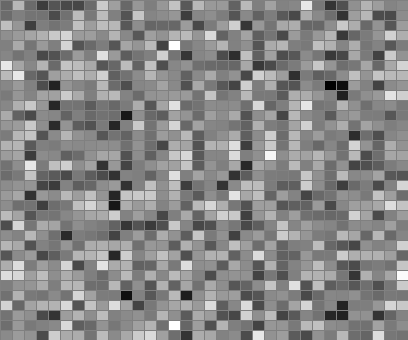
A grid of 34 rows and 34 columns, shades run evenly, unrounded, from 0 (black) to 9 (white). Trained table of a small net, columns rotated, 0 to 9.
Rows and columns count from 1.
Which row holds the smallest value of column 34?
18
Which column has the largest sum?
15
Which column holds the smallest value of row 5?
14
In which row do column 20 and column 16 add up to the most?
16
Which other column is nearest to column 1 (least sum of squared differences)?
34
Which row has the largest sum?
31
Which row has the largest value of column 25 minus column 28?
29
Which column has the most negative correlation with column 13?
25
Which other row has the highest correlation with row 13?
11
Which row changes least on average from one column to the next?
10
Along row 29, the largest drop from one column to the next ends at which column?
26
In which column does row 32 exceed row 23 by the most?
21
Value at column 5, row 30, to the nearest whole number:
5
